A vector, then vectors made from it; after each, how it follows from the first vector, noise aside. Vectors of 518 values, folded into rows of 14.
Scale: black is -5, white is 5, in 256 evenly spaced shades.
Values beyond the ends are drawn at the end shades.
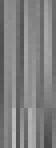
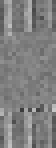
wrapped around, negated, partly zeroed.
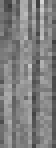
reversed.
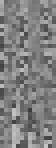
sign-scrambled.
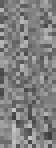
sign-scrambled.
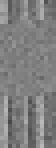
wrapped around, negated, partly zeroed.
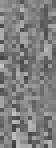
sign-scrambled.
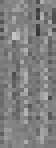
wrapped around, negated, partly zeroed.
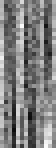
negated, scaled up.
